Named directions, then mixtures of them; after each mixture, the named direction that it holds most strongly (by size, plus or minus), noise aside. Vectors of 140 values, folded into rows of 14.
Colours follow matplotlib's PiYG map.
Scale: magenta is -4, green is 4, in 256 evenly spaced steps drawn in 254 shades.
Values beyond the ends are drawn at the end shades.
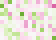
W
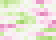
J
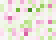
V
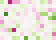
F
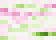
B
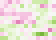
J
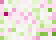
F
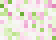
W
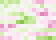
J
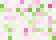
V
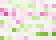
B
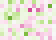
V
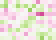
B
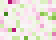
F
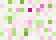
V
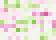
J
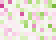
W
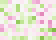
J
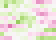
J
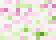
B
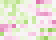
J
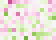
F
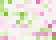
J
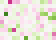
F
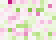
V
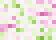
J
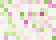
W
